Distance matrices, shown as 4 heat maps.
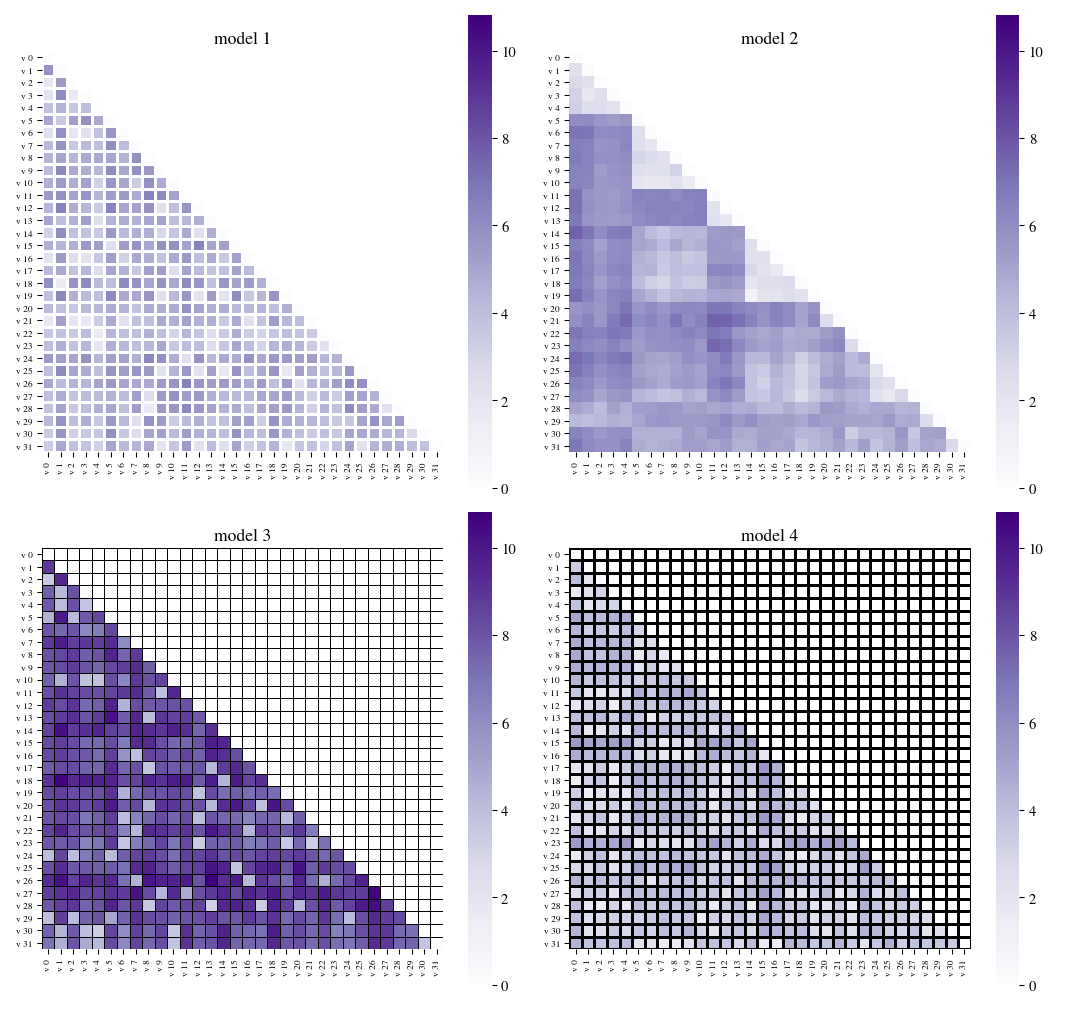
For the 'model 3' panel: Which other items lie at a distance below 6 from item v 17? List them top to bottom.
v 8, v 13, v 20, v 28
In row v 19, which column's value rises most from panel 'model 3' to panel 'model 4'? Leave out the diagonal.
v 23
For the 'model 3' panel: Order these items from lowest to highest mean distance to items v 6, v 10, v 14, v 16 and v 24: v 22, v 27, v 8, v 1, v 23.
v 23, v 22, v 1, v 8, v 27
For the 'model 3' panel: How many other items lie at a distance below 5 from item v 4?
5
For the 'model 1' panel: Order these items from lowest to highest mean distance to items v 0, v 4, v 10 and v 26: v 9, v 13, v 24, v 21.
v 21, v 13, v 9, v 24
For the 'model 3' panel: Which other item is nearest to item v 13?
v 28
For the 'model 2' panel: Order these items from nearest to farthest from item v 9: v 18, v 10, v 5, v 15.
v 10, v 5, v 18, v 15
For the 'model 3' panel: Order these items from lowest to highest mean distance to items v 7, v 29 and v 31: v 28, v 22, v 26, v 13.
v 22, v 26, v 28, v 13
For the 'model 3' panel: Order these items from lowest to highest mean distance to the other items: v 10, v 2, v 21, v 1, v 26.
v 21, v 10, v 2, v 1, v 26
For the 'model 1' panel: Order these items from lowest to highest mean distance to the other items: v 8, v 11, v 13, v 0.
v 0, v 13, v 8, v 11
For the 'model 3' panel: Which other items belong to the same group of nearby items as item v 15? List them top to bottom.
v 25
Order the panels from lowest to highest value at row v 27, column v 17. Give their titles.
model 4, model 2, model 1, model 3
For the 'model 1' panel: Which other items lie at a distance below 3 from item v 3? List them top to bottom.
v 0, v 2, v 6, v 16, v 21
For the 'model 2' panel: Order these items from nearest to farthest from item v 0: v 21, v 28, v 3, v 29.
v 3, v 29, v 28, v 21
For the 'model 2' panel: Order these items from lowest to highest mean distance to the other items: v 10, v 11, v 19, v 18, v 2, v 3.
v 18, v 19, v 10, v 2, v 3, v 11
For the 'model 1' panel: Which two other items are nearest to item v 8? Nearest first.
v 28, v 27
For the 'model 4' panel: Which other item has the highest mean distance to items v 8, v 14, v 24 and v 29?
v 15
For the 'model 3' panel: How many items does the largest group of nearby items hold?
6
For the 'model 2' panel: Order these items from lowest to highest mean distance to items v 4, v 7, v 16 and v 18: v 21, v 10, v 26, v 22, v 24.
v 10, v 26, v 24, v 22, v 21
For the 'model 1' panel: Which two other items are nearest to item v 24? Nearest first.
v 11, v 29
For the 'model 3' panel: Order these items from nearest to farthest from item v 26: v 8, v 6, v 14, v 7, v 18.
v 7, v 6, v 18, v 14, v 8
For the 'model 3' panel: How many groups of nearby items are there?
8
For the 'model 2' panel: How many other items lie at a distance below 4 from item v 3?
4
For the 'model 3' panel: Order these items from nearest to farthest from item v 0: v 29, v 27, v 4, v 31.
v 29, v 31, v 4, v 27
